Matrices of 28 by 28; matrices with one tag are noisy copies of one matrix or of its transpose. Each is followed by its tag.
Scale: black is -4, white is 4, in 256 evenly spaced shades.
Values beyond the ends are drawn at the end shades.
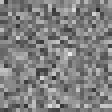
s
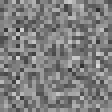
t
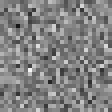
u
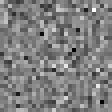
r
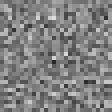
u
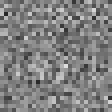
t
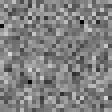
t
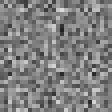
r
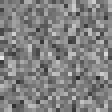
s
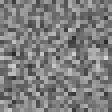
s
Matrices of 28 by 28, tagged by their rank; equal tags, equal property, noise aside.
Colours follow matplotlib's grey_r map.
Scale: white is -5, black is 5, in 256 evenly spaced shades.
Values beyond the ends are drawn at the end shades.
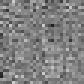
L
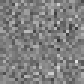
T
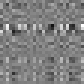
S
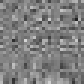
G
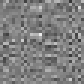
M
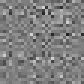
G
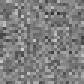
T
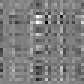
S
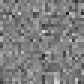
T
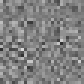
M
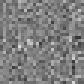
T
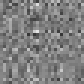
G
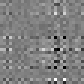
S
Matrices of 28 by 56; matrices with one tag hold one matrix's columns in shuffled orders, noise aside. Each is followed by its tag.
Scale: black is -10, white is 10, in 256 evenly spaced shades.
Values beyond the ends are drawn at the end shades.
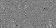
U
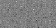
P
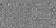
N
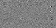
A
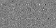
N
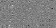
U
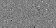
P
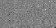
P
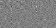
A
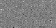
P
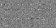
N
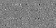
N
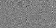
A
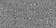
N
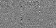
A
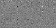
A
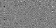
A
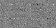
N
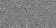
U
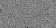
P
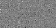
P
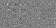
N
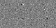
N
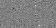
U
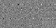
N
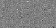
P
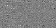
U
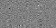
U
